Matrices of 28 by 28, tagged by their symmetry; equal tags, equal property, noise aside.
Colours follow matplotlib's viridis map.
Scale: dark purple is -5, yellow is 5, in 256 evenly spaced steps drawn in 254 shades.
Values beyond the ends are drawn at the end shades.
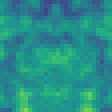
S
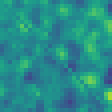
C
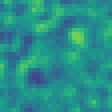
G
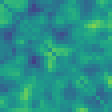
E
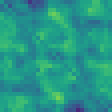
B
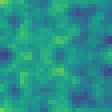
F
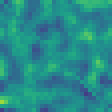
C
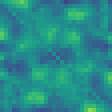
B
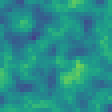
E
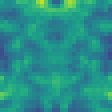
S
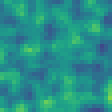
G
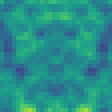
S
